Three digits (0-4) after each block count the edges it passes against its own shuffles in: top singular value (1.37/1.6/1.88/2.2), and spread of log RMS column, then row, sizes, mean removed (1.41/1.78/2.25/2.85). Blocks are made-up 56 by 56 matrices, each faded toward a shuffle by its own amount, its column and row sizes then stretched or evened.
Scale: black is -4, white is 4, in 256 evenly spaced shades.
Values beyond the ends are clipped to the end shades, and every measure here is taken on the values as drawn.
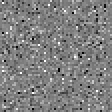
1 1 0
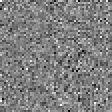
3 1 1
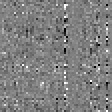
3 3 1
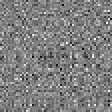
4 1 3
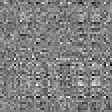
4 2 3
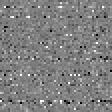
0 0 3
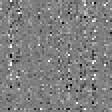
1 3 1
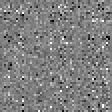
1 3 1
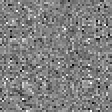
3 1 0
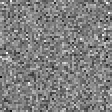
0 0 0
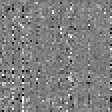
3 3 1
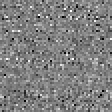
1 0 3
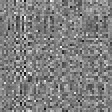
4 3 0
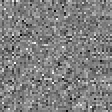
3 0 0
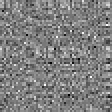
4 1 1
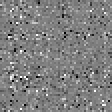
1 2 2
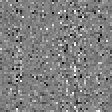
0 3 1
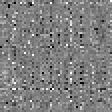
3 3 2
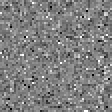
2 0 0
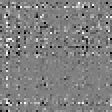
2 3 4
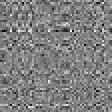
4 2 3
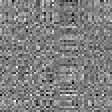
4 2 2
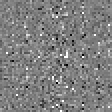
0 3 1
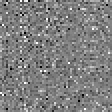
3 1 1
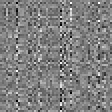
4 4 0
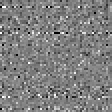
3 1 3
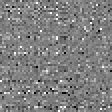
3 0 2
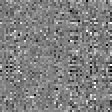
3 3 1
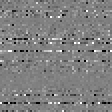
3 0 4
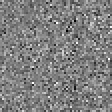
0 1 0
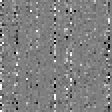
1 4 0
